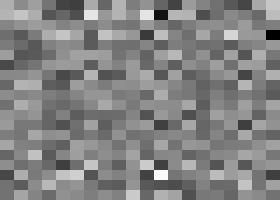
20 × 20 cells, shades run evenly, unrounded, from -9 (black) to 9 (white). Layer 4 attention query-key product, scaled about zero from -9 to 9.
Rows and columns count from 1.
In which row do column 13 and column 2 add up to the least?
19
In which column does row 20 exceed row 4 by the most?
20
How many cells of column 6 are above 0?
12
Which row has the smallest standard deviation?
3
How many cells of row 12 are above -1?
11
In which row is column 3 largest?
16
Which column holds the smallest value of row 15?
5
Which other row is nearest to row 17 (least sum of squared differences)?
13
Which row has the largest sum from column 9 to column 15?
2
